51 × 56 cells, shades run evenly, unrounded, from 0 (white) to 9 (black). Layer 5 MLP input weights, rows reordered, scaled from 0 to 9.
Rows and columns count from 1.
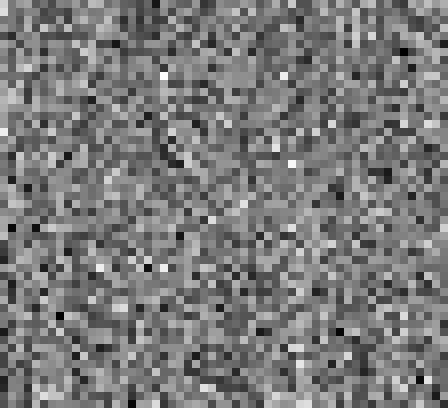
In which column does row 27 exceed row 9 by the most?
4
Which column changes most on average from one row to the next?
6
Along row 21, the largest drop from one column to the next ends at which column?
24
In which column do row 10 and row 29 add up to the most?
5
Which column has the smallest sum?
3
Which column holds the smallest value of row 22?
15
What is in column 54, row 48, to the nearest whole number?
1
